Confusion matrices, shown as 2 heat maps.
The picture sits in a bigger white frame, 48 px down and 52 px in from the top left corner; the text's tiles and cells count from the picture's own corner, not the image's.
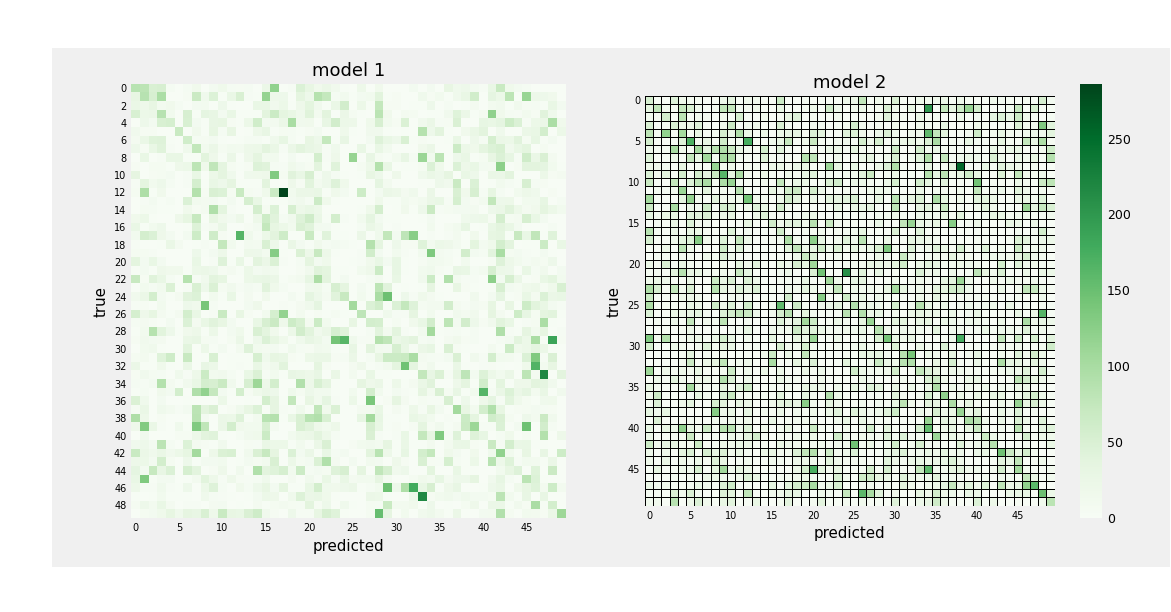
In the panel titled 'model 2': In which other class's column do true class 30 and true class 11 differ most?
4
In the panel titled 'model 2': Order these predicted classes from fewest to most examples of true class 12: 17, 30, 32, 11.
11, 32, 17, 30
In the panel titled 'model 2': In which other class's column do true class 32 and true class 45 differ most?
34
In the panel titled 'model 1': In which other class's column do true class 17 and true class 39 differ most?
12
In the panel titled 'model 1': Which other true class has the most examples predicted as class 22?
43
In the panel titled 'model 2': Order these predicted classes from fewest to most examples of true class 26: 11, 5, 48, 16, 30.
30, 5, 16, 11, 48
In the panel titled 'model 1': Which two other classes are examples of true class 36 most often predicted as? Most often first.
27, 18
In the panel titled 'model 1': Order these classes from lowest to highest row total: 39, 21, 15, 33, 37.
21, 15, 37, 33, 39
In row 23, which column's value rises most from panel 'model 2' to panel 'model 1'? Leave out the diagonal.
28
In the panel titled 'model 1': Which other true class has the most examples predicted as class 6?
22
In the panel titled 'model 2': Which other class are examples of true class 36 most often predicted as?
22
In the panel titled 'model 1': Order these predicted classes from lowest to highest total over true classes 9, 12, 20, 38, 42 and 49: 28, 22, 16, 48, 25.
25, 48, 22, 16, 28
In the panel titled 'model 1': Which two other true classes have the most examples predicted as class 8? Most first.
25, 35
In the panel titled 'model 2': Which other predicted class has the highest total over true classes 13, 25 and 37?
16
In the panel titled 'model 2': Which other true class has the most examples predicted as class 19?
37
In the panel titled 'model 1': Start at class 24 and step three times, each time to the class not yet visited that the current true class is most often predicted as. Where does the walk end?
46
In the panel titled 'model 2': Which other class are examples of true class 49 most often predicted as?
3
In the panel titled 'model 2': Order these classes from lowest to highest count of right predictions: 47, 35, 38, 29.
35, 38, 29, 47
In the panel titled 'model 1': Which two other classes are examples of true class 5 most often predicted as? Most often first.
33, 47
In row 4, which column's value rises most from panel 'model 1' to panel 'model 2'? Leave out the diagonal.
34
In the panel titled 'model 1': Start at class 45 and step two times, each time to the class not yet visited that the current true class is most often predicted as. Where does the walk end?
15
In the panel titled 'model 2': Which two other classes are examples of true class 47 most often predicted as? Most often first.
46, 20
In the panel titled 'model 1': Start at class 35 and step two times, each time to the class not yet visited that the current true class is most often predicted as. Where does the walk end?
47
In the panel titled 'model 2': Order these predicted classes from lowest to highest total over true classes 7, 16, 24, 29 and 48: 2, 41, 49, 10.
41, 2, 49, 10
